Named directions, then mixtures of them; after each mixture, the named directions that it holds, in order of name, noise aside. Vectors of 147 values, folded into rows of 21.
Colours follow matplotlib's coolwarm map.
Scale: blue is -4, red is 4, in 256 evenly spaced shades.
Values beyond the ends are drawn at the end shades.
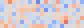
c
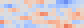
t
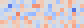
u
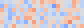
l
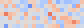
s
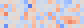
l, s.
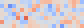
c, l, u.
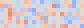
l.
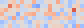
u.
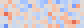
s.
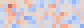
l, u.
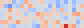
l, t, u.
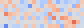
s.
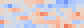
t.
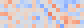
c, s.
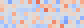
c.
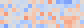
l, s, t.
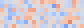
l.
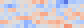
t.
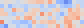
l, s, t.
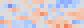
t.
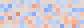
c, s, u.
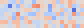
u.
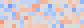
c, l, u.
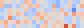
l, t, u.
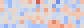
c, t.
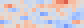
t.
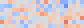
c, t.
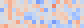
c, l, t.
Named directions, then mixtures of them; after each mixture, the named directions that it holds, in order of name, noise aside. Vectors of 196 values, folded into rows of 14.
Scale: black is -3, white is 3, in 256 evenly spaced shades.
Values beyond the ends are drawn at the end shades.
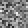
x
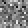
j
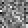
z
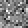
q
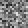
x.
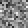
x.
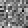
q, x, z.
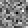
q, x.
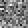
j, q, x.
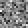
j, q, z.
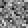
j, x, z.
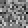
j, z.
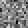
j, x.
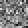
q.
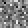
j.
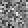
x.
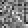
z.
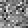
q.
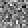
j.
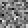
x, z.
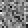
z.
